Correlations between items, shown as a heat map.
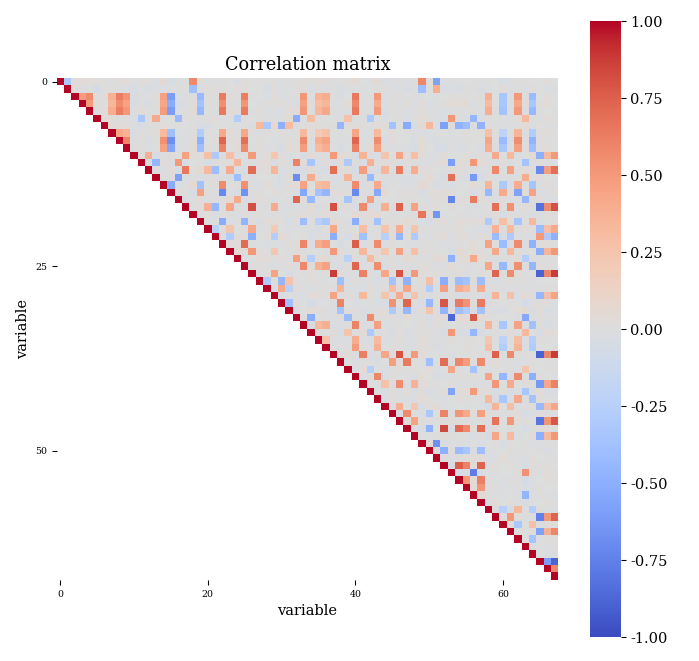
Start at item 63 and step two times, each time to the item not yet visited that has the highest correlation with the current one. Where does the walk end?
13
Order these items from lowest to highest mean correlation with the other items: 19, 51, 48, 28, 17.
19, 51, 28, 48, 17
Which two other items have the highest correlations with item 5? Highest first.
53, 13
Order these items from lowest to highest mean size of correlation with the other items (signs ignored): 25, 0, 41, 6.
0, 6, 41, 25
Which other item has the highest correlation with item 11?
32
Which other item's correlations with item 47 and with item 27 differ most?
52
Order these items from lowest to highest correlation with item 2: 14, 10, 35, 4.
10, 35, 14, 4
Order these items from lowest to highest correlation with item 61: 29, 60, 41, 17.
60, 29, 41, 17
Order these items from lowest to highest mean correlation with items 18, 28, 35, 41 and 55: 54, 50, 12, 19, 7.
50, 19, 7, 12, 54
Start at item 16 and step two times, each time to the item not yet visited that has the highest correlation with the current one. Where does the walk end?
56
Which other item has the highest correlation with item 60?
15
